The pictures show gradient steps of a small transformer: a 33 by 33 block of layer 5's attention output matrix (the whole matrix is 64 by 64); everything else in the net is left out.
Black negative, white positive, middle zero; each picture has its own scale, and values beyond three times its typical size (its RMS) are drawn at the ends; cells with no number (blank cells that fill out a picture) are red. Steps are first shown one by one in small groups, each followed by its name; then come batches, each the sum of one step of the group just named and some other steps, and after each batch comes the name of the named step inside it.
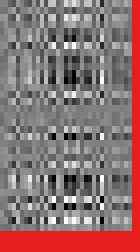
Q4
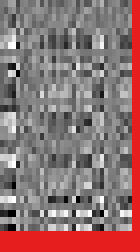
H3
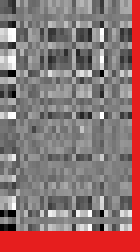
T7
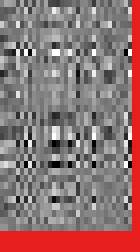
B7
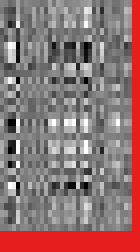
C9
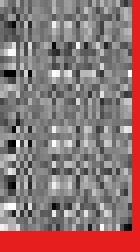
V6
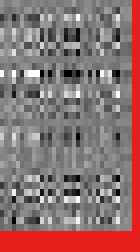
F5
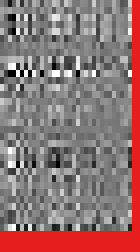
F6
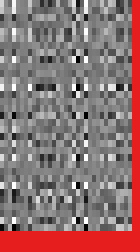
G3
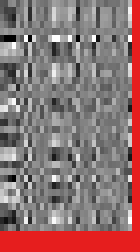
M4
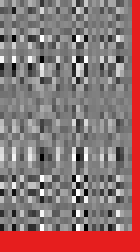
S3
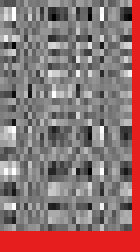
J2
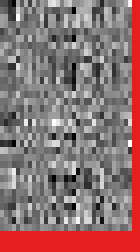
Q4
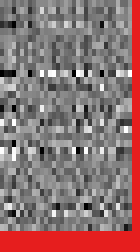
V6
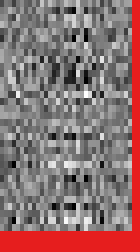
Q4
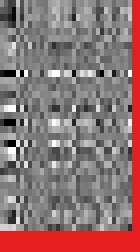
V6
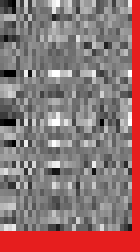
V6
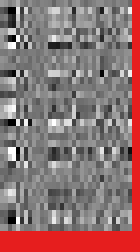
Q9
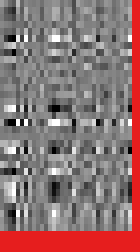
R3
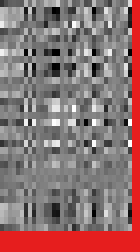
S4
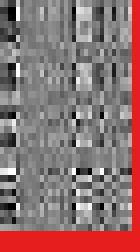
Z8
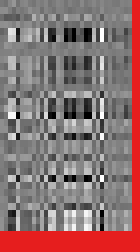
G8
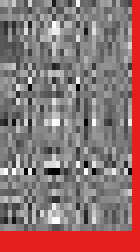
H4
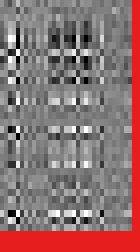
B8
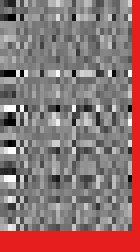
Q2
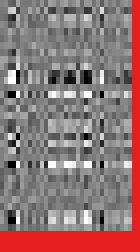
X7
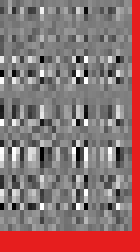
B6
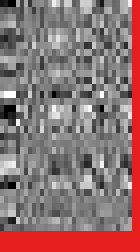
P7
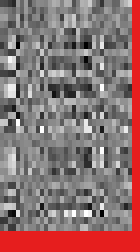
P7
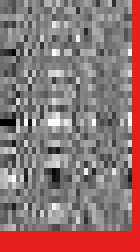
H4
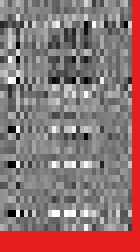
B8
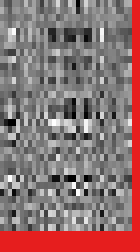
G8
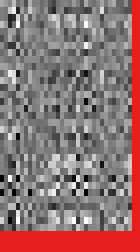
X7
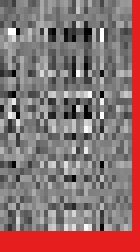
G8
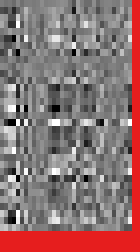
R3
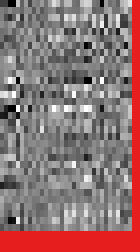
P7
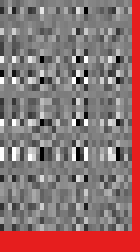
B6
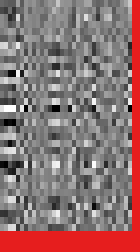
Q2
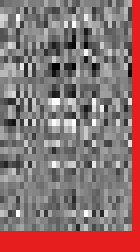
S4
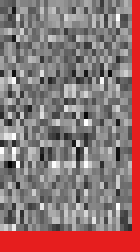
B6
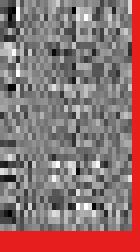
Z8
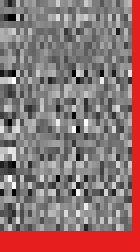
Q2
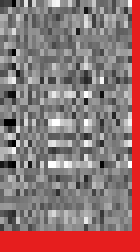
X7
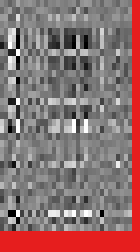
B8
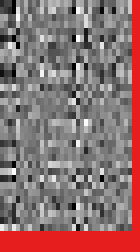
Z8
